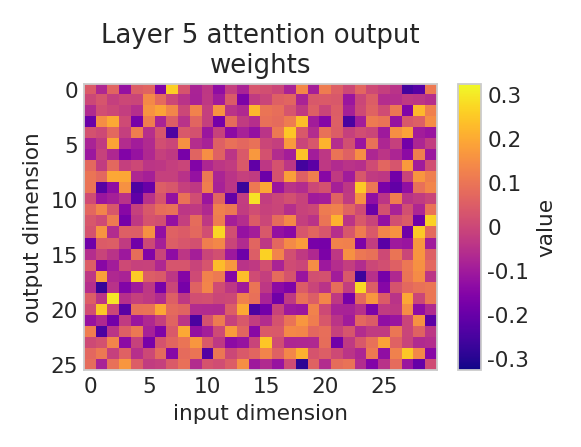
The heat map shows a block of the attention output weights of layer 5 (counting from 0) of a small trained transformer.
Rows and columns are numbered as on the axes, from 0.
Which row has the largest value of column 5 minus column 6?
13
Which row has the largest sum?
2
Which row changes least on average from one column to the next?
1
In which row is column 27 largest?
24
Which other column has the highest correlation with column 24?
15
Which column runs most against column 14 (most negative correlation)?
4
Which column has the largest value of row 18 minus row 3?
23
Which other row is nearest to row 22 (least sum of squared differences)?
16
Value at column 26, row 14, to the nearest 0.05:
-0.1
